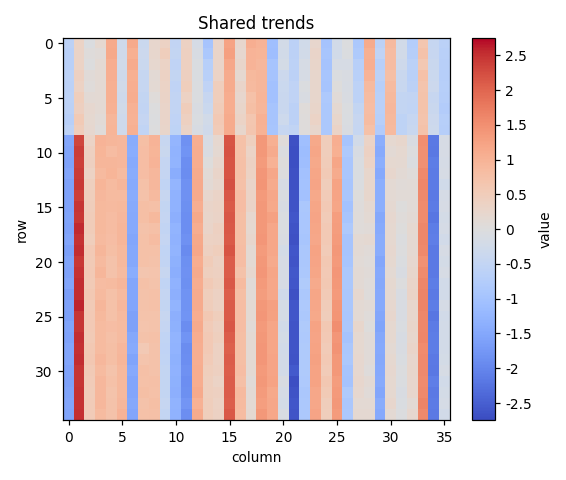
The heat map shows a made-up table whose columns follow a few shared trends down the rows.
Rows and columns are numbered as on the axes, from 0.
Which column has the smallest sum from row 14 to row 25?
21
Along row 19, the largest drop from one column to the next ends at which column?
34
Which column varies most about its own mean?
6
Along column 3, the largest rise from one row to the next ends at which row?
9
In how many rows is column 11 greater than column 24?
9
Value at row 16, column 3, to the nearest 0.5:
1
